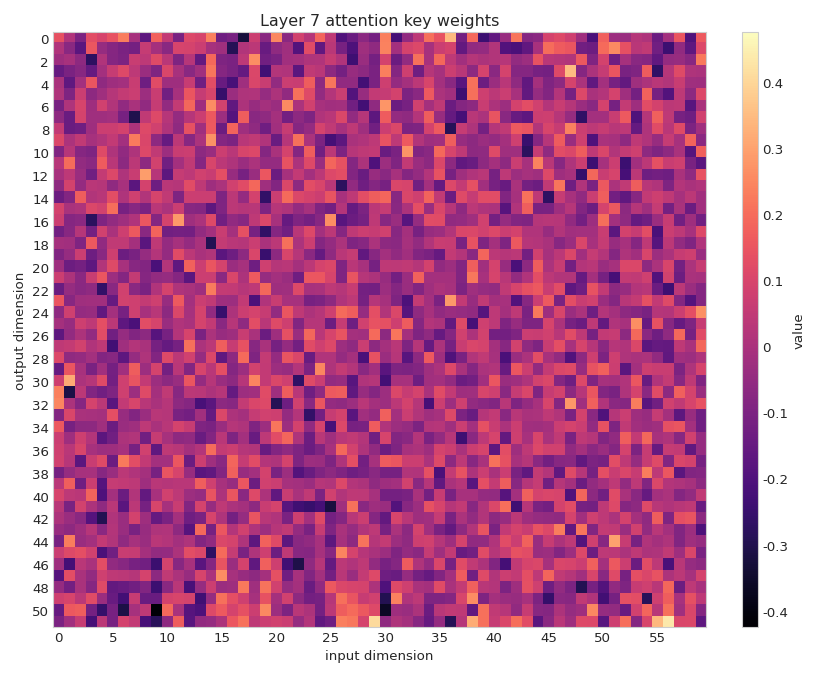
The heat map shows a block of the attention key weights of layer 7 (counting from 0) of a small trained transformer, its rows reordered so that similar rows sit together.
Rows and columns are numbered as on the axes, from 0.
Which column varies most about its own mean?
30
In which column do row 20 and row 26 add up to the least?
9
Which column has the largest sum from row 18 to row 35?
53
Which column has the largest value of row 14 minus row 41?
25
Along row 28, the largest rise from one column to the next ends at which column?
29
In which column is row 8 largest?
47
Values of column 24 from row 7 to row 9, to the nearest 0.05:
0 0.1 -0.1
